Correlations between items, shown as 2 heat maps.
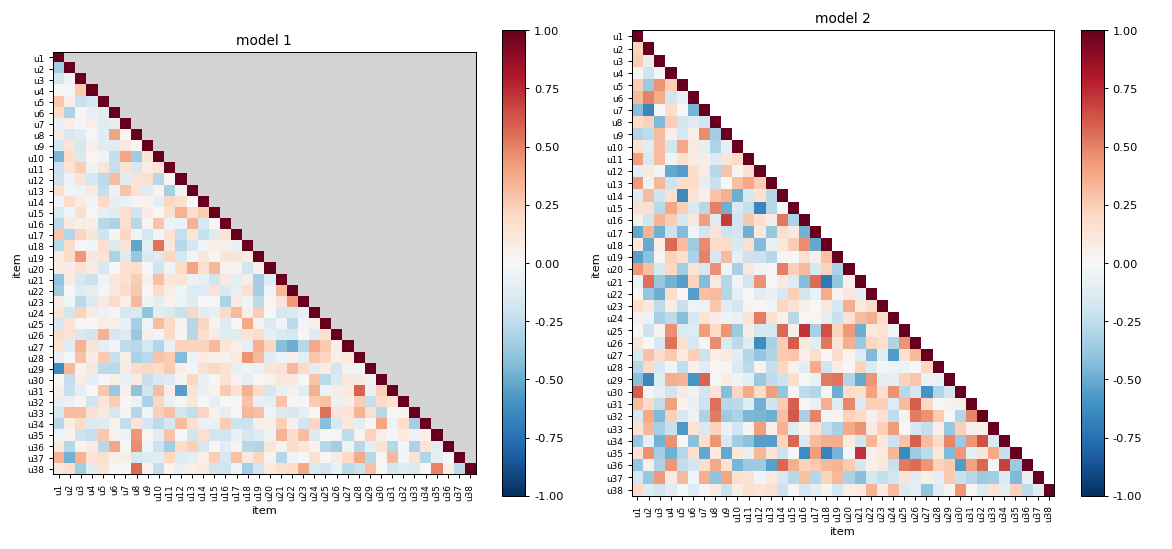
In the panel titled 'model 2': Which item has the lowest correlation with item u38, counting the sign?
u27
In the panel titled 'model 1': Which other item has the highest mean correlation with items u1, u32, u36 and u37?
u6
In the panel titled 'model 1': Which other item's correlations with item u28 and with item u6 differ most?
u31
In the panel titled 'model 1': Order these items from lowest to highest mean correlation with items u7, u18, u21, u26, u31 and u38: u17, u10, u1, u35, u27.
u27, u1, u17, u35, u10
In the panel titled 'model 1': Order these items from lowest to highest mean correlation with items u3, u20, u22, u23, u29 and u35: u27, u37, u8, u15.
u27, u37, u15, u8
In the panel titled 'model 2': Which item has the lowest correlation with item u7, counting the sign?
u2
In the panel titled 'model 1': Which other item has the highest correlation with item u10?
u18
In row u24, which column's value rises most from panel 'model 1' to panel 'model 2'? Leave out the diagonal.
u12
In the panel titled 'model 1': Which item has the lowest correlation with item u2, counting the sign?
u37
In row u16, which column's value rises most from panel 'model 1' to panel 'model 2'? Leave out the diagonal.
u25
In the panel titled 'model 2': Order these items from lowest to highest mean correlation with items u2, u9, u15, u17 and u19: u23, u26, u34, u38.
u38, u23, u26, u34
